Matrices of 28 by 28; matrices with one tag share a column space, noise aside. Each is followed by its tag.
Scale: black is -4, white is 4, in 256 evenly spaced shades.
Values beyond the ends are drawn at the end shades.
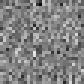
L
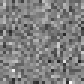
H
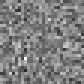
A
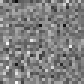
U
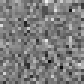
U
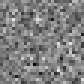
A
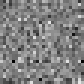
H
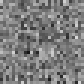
L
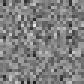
L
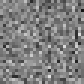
H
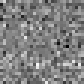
U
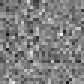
H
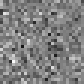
A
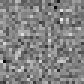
H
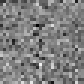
U
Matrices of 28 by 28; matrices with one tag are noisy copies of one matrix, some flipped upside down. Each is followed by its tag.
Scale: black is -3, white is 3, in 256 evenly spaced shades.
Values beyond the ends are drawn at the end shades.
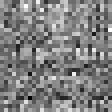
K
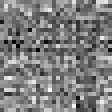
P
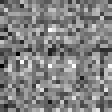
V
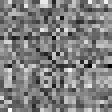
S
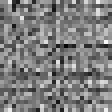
S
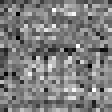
V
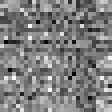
P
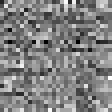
P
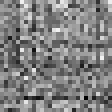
K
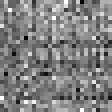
K
